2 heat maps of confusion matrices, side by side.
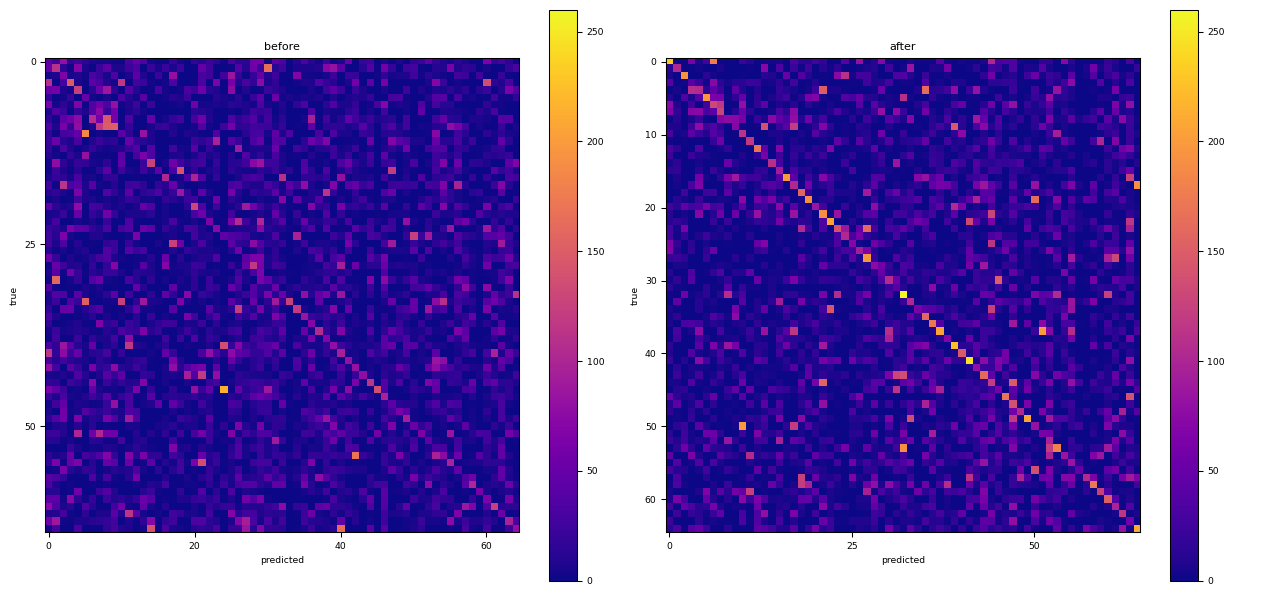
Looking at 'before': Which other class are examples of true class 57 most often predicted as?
37
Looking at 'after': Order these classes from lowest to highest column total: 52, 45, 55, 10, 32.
45, 10, 32, 55, 52
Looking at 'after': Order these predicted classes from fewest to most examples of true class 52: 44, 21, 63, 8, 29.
29, 21, 63, 44, 8
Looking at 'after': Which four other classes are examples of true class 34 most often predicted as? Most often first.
22, 44, 55, 9
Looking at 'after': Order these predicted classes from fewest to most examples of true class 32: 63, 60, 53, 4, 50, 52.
4, 63, 52, 50, 53, 60
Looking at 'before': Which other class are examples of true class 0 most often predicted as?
2
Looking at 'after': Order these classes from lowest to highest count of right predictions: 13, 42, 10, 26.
13, 42, 26, 10
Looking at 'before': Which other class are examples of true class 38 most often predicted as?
11
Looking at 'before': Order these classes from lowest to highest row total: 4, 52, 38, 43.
52, 38, 43, 4
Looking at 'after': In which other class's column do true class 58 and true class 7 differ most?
18
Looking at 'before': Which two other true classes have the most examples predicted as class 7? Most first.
9, 51
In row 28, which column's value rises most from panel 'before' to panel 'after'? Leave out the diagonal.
43
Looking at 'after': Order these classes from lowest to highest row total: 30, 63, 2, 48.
63, 48, 2, 30
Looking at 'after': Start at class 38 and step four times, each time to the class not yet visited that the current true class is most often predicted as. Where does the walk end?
36
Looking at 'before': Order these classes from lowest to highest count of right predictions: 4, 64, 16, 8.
64, 16, 4, 8
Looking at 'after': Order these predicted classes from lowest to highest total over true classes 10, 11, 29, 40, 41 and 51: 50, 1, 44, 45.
1, 50, 44, 45
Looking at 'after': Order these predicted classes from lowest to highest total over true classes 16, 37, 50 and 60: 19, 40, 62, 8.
40, 62, 8, 19
